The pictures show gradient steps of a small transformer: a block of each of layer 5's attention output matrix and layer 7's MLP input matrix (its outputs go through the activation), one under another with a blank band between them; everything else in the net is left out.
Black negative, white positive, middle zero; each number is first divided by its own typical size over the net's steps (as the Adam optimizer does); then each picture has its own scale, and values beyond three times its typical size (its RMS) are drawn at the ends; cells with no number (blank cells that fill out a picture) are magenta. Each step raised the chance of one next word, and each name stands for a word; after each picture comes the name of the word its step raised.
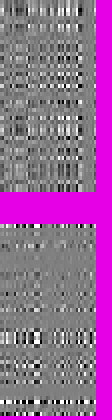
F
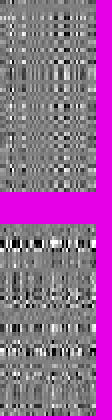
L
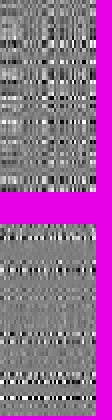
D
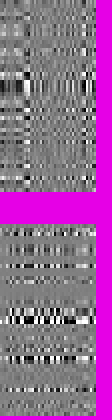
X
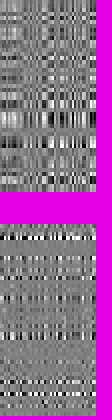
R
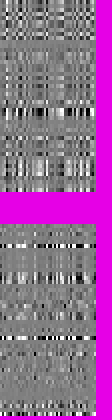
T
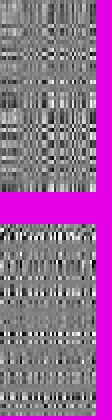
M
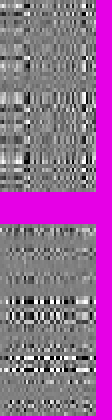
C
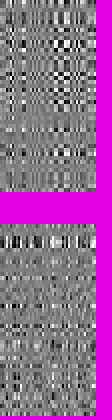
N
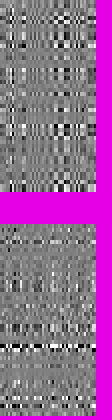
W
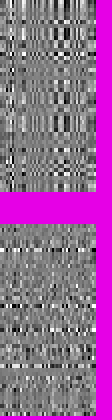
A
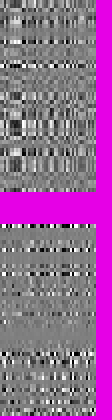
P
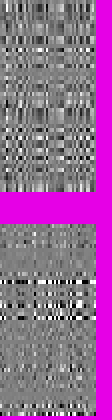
M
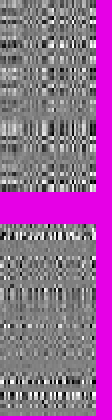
W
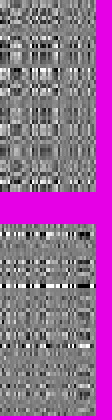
W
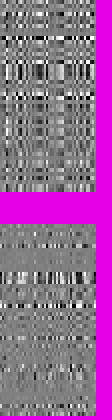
D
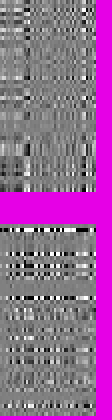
T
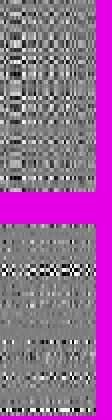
D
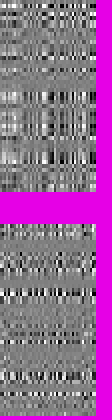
C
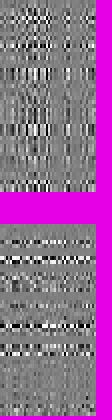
W
